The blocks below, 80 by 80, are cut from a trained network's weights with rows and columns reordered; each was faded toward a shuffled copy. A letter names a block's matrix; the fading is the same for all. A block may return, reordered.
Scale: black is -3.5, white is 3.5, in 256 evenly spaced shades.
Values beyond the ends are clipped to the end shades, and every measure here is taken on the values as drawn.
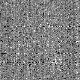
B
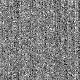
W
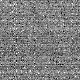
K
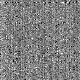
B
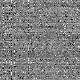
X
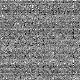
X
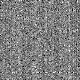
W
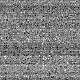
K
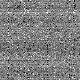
X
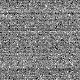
K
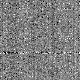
B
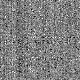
B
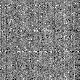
W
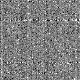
B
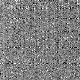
B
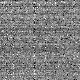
X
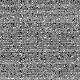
X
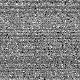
K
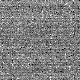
K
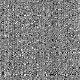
B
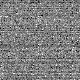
K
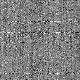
B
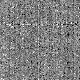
W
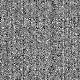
W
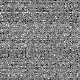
X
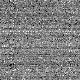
K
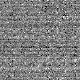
K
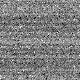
K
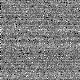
X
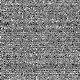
K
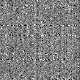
B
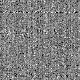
B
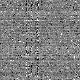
X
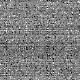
X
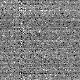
X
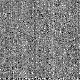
W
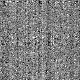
W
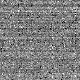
K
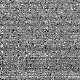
K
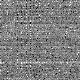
X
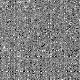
B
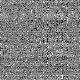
X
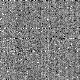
B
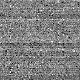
K
